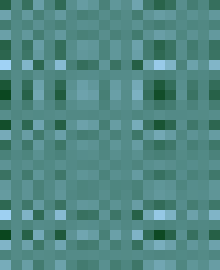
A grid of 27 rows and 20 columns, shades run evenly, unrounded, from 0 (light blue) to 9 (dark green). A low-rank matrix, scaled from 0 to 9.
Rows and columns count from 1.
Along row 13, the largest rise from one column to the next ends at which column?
14
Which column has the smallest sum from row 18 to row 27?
1
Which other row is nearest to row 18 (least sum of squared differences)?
11
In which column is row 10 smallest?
13
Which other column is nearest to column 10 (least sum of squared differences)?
5
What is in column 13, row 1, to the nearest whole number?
3
